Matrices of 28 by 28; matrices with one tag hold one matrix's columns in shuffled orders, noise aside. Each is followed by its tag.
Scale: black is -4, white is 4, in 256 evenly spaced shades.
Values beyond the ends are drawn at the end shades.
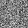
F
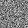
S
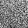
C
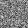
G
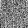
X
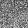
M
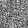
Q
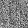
F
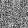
Q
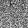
M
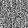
X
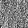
X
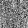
X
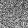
M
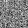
Q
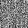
X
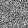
S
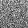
C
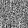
X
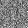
F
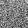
C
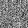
Q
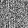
X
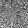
M
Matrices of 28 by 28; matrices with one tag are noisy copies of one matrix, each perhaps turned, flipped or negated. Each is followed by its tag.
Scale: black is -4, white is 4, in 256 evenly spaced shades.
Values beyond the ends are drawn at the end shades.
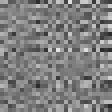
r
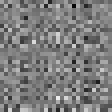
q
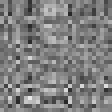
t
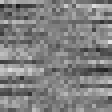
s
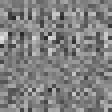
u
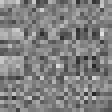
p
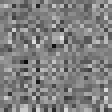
q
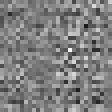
u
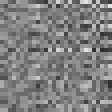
r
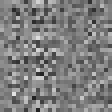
u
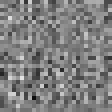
u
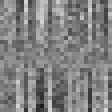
s
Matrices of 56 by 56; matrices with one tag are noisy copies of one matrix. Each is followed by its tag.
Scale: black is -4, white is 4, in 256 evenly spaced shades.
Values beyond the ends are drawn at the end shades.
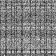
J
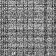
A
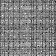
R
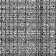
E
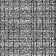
R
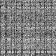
J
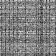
E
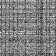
E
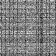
E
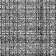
E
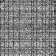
R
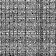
E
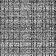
R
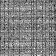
R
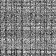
J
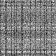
J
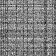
A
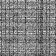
E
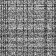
A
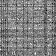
A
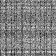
J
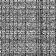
E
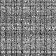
J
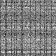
J
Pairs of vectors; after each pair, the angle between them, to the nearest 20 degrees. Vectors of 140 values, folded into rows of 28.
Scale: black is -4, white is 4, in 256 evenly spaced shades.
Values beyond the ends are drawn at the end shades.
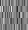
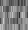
60 degrees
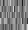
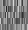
60 degrees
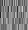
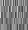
160 degrees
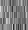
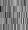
120 degrees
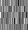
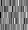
160 degrees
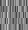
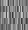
60 degrees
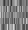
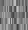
80 degrees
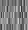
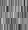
60 degrees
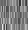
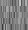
160 degrees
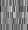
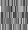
160 degrees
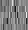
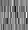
20 degrees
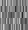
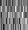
160 degrees
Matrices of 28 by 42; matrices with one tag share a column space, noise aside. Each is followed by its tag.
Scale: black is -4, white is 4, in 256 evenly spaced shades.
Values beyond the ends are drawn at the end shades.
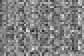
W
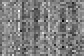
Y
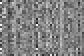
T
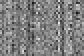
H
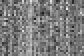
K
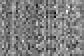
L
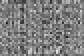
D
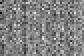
H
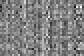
L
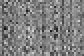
W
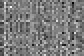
Y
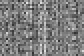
H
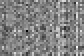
W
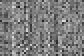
Y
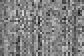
K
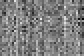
K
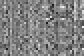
L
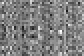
W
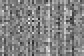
K
